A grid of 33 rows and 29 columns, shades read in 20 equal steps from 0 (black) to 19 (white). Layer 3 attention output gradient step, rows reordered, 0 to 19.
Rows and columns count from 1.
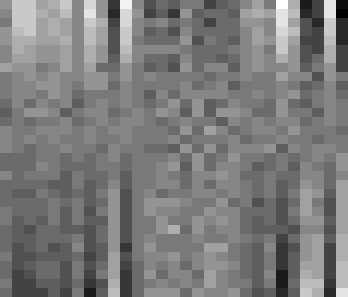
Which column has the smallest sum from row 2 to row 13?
29
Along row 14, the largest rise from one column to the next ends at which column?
20
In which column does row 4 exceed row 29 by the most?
24
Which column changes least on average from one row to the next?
12
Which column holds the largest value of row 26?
15
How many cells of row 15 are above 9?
13
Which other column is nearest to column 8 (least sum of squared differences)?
28
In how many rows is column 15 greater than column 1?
16
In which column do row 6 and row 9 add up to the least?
27
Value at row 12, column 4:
10
